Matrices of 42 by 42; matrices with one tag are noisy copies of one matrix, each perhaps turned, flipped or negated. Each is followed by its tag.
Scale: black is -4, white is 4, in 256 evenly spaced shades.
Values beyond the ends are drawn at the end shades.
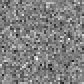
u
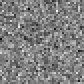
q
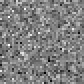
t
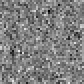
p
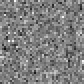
p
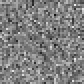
q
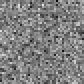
q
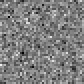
t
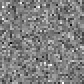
u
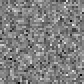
t
